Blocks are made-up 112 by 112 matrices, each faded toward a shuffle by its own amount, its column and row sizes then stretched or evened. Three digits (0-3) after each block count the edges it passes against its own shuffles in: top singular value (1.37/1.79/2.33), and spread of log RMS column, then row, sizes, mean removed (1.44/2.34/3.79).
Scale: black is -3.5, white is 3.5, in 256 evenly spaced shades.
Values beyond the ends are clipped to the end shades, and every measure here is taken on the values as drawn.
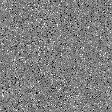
0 1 0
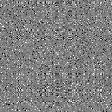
3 0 1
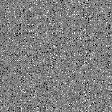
2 1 1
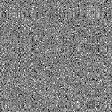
3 1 0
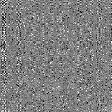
3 2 0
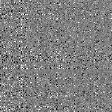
1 2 2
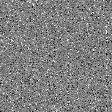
1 1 0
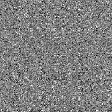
2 1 1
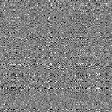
3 1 2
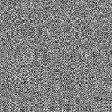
3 1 1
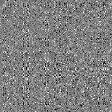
3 2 1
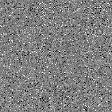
2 1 1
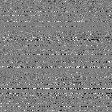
2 0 3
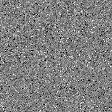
0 0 1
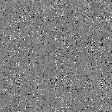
0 2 1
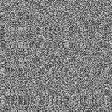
3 0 0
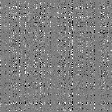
2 3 2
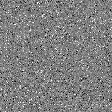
2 0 0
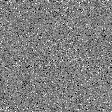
0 0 1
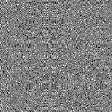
3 1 0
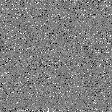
0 0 2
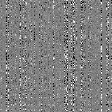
1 3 1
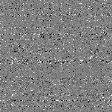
0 1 2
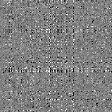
3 2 2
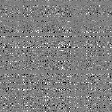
1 2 3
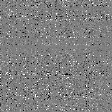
0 2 2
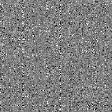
2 2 1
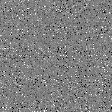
1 1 1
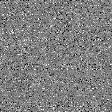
0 0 2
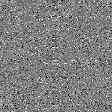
2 0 1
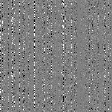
2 3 0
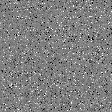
0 0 1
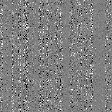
1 3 1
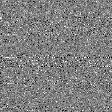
2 0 2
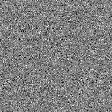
2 0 1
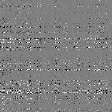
2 2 3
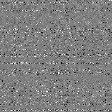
2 1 2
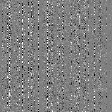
1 3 0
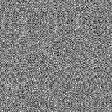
3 0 0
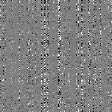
3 3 1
